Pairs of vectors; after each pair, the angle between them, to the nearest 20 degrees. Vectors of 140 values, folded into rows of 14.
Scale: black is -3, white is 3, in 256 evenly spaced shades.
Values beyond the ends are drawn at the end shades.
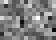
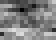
80 degrees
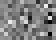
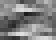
100 degrees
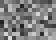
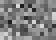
60 degrees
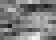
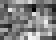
40 degrees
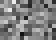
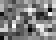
100 degrees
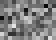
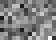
60 degrees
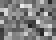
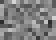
120 degrees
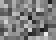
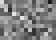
40 degrees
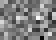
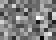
20 degrees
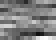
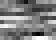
40 degrees
